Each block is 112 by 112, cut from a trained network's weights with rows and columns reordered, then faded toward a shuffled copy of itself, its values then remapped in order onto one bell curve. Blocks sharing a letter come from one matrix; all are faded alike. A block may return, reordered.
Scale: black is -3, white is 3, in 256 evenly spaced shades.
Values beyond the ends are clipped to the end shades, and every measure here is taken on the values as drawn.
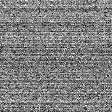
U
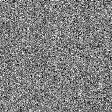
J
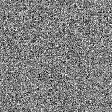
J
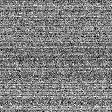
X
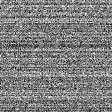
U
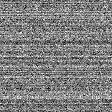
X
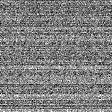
X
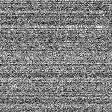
X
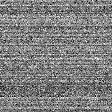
X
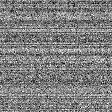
U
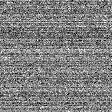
X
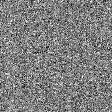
J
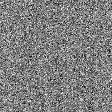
J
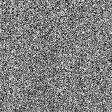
J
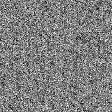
J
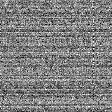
X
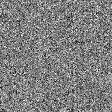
J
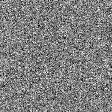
J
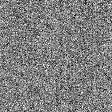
J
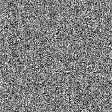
J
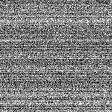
U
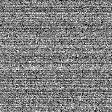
U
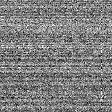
X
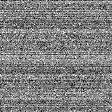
U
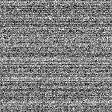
U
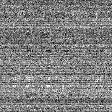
X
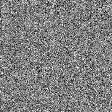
J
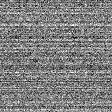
X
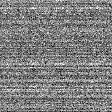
X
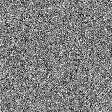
J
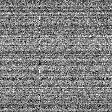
X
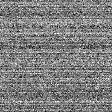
X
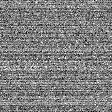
U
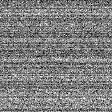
U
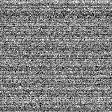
U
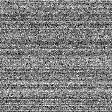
X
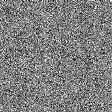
J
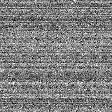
U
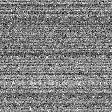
U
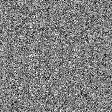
J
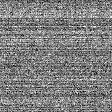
X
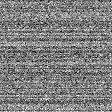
U
